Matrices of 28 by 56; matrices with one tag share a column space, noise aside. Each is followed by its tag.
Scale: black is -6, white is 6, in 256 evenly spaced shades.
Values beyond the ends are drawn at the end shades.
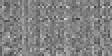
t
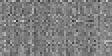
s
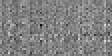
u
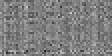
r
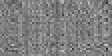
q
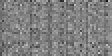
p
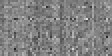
t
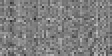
t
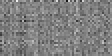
s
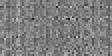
t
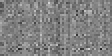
q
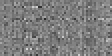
t
